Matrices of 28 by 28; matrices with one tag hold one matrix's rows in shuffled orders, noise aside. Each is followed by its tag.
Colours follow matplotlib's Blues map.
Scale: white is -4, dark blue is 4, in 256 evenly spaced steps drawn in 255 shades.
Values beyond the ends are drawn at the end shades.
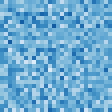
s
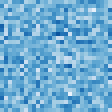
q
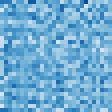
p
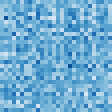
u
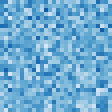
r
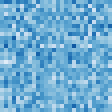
u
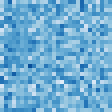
p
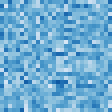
q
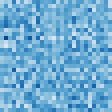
u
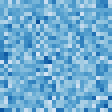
r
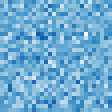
s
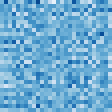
u
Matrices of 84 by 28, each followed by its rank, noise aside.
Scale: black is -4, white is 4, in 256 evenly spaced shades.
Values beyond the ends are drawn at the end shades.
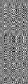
three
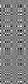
one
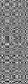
two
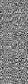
six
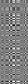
one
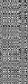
three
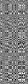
two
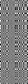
one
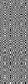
two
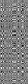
two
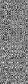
six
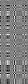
one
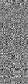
six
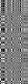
one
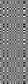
one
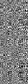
six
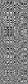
three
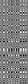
one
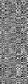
four
